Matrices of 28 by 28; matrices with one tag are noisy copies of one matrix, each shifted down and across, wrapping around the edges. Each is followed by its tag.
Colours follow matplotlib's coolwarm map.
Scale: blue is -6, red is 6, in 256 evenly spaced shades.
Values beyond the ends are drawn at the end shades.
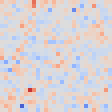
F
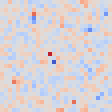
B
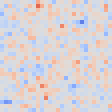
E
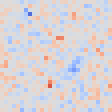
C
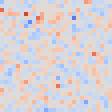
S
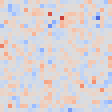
S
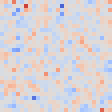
S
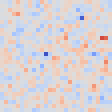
F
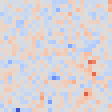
E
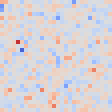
B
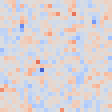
B
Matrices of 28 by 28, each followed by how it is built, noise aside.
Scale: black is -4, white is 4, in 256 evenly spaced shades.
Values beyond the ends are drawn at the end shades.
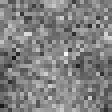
smooth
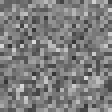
repeating columns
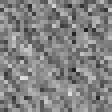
Toeplitz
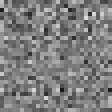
low rank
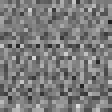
repeating columns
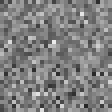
repeating columns
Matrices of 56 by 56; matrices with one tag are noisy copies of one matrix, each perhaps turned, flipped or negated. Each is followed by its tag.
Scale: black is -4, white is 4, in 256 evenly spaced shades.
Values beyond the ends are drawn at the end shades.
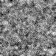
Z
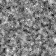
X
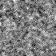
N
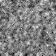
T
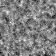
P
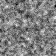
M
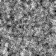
Z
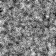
Z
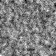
T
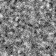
X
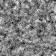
P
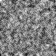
T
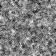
M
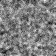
Z
